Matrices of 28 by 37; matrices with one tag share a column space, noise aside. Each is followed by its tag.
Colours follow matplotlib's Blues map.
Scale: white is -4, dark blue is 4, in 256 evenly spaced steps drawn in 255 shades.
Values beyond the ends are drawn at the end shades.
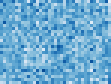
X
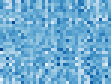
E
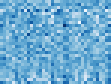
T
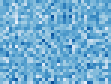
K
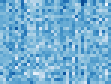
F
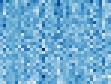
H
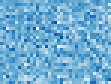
K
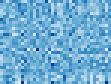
H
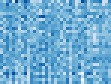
F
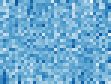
H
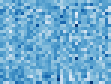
T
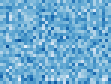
K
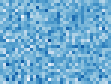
K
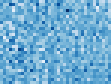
X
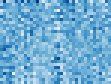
F
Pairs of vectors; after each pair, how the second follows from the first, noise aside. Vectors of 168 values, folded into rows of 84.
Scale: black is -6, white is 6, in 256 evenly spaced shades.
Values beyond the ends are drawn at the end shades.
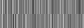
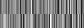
reversed, negated, scaled up.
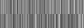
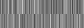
shuffled.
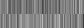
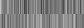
reversed, negated.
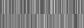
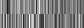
reversed, scaled up.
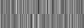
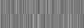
shrunk.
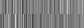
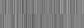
shrunk.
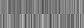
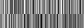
reversed, scaled up.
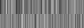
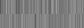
shrunk.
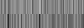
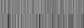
shrunk.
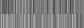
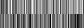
reversed, scaled up.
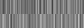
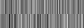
shuffled.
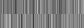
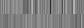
reversed, partly zeroed.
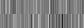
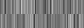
reversed, negated.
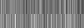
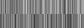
negated.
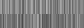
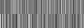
shuffled.
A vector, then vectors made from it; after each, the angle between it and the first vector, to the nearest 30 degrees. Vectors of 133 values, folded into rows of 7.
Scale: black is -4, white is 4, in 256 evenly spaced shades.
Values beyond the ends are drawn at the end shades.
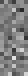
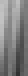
90 degrees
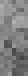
60 degrees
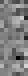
60 degrees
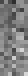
30 degrees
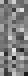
150 degrees
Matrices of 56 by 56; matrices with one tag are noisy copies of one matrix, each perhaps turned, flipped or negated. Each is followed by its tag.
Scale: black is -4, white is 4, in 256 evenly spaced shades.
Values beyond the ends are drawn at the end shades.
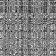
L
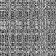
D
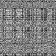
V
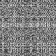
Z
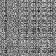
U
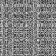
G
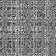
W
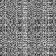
Z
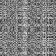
Z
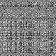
U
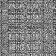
V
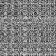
G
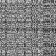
L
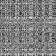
G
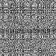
Z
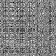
U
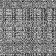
V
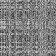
D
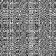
Z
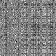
U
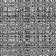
W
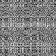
Z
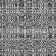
Z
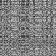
D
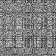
V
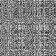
W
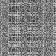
V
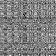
G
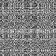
Z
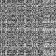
L
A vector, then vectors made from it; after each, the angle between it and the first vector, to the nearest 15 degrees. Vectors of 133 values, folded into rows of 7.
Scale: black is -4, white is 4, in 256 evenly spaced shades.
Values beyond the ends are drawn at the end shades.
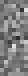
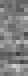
75 degrees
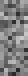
120 degrees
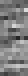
60 degrees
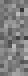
30 degrees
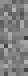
75 degrees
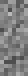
90 degrees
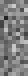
45 degrees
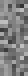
90 degrees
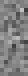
165 degrees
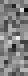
165 degrees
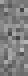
60 degrees
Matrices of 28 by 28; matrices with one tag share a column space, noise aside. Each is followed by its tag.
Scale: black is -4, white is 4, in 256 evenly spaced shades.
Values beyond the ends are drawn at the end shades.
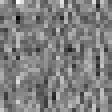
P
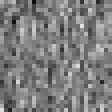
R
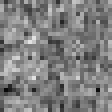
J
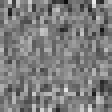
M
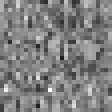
J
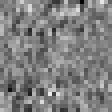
M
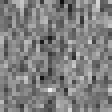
J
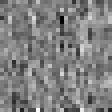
R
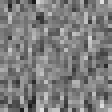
P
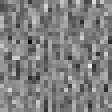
J
